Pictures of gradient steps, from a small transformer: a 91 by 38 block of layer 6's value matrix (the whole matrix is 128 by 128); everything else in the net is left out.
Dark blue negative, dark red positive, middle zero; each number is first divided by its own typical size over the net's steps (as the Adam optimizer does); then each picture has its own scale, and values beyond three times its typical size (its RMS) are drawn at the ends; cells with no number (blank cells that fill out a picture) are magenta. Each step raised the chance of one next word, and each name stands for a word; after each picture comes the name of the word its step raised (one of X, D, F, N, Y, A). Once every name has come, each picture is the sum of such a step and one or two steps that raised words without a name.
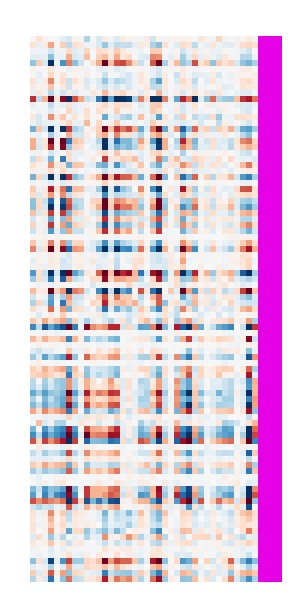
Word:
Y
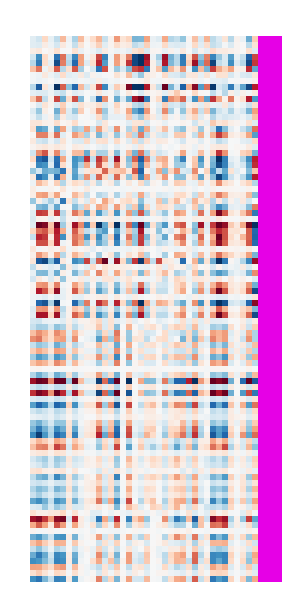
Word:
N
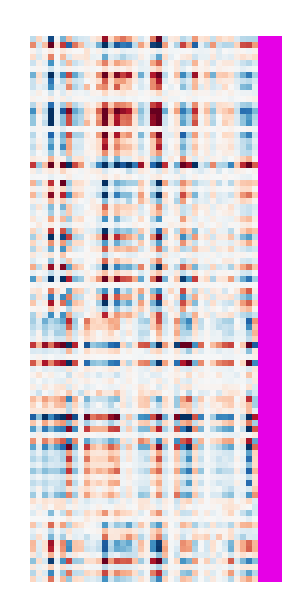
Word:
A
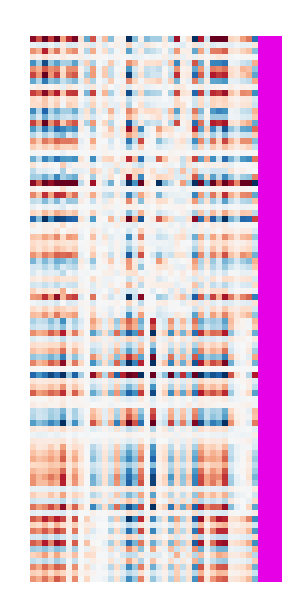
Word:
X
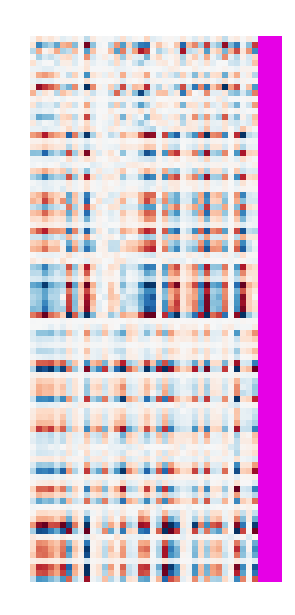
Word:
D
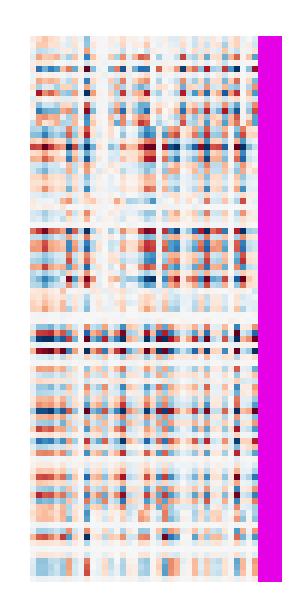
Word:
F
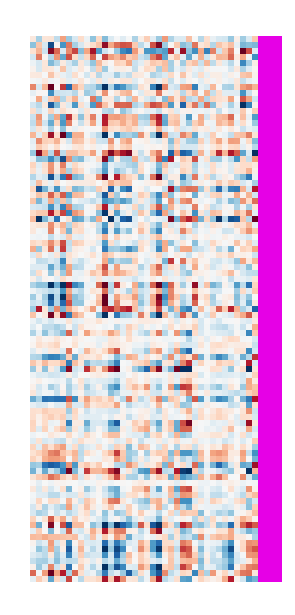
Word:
D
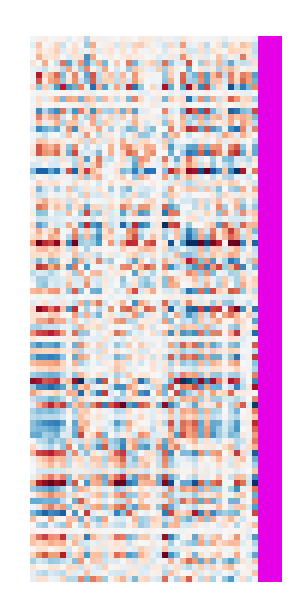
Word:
N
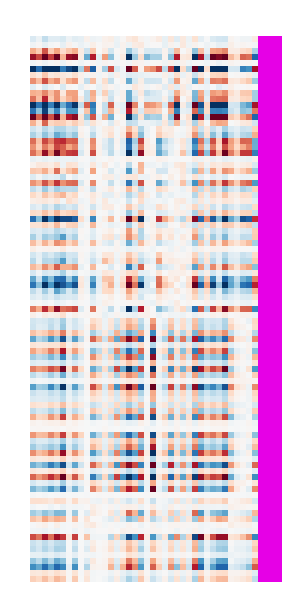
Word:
F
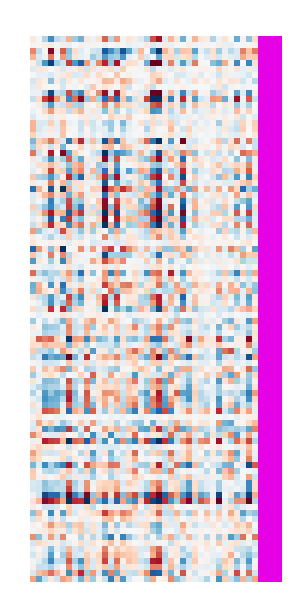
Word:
Y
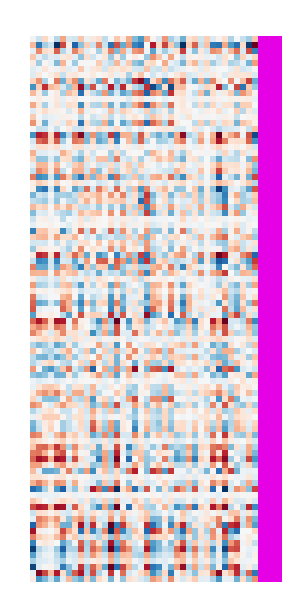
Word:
D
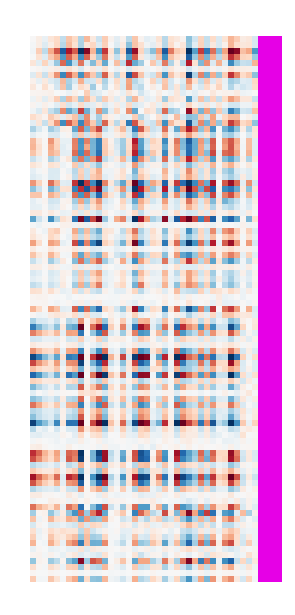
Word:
X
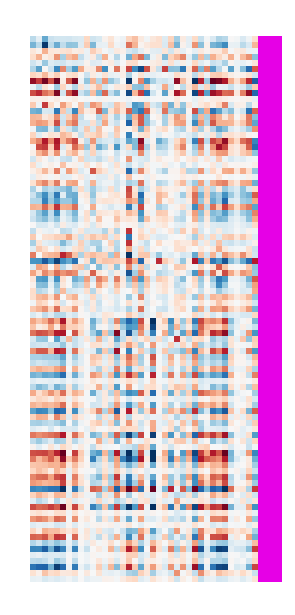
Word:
F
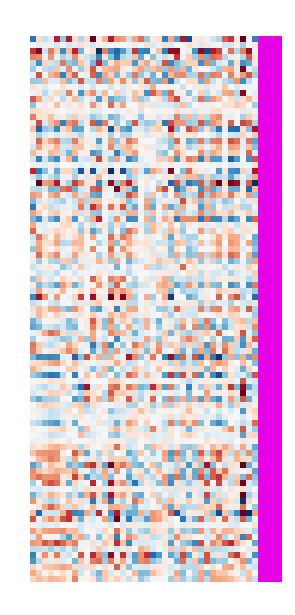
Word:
X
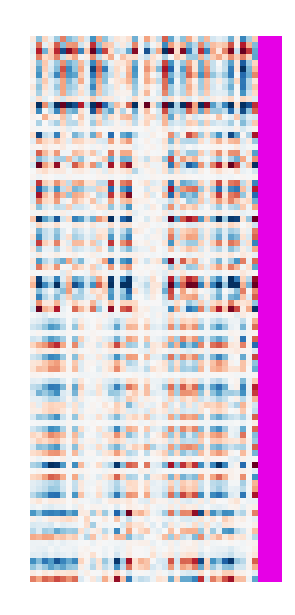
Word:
A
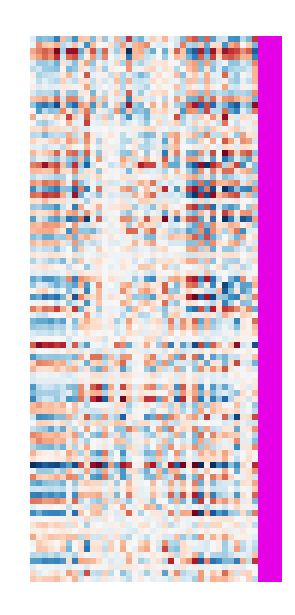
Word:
A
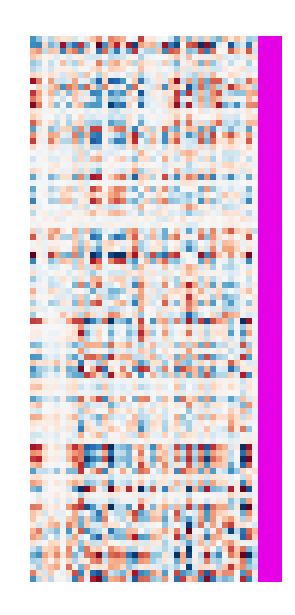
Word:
D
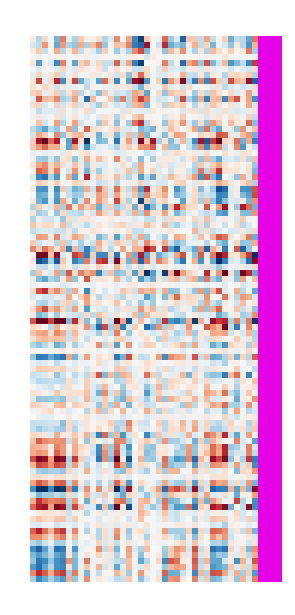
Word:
Y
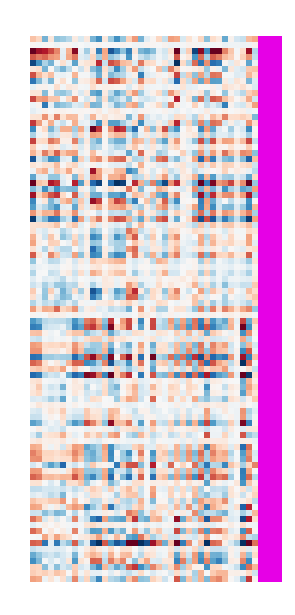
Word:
X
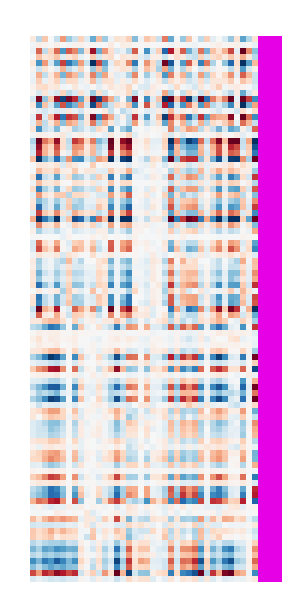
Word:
Y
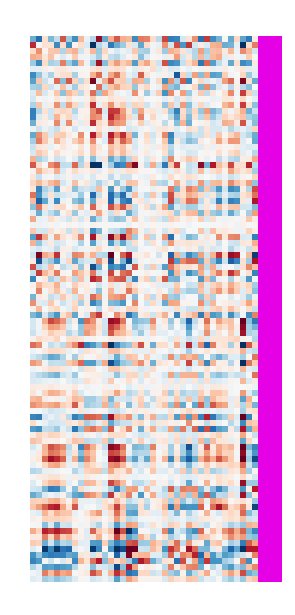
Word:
A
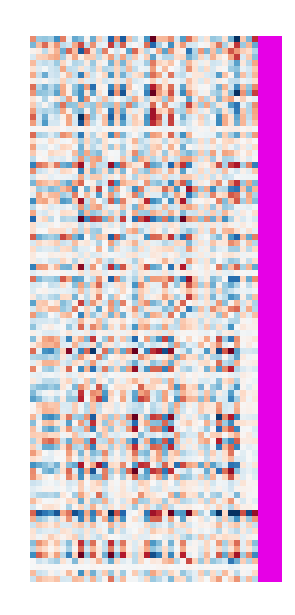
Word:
A
